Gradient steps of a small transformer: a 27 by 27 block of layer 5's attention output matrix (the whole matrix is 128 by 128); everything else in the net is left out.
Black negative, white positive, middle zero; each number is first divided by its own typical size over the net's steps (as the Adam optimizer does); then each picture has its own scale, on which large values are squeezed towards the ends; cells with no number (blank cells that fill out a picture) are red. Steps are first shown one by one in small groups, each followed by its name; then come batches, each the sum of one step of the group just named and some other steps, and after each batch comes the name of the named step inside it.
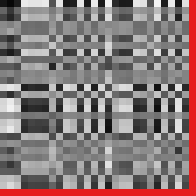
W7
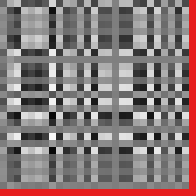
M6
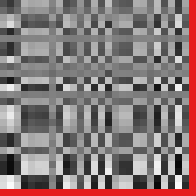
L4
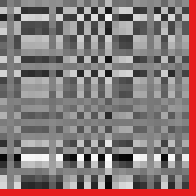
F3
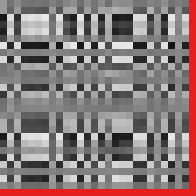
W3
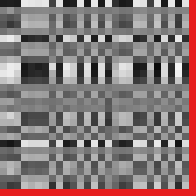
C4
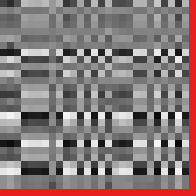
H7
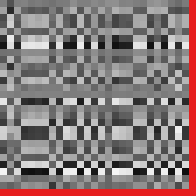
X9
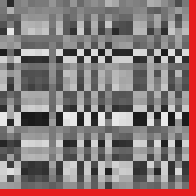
H7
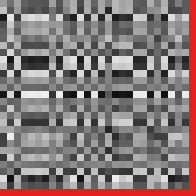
W3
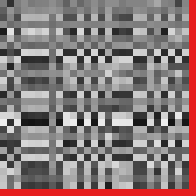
H7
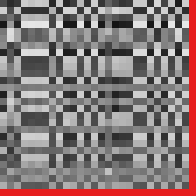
C4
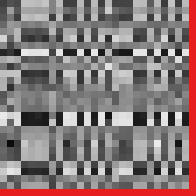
H7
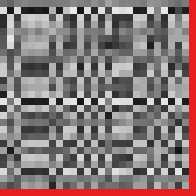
X9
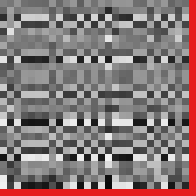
F3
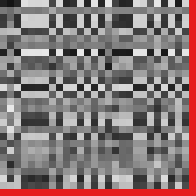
W7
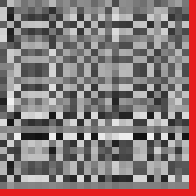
M6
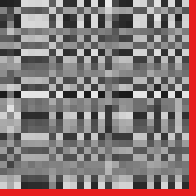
W7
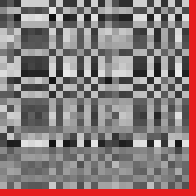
C4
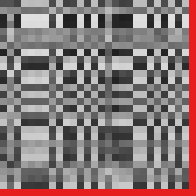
W3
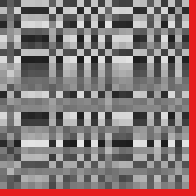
C4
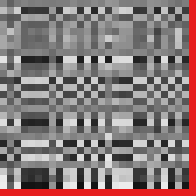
F3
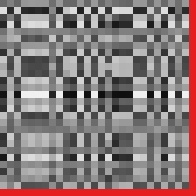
F3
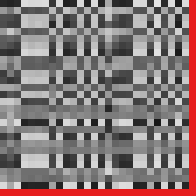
W7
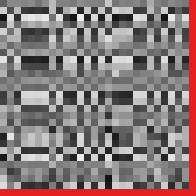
F3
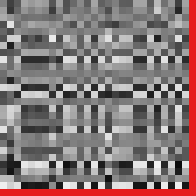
L4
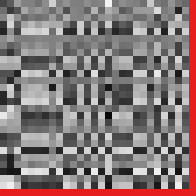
L4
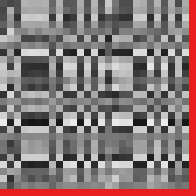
C4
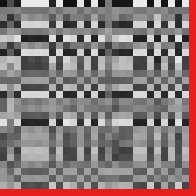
C4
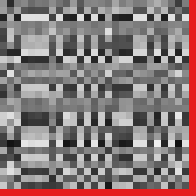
H7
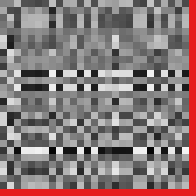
M6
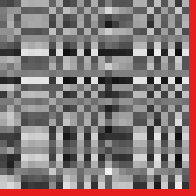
L4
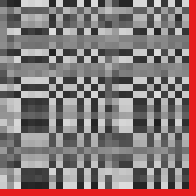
W7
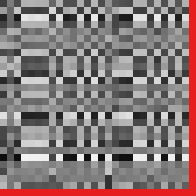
F3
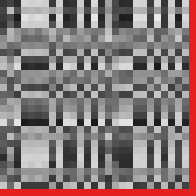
C4
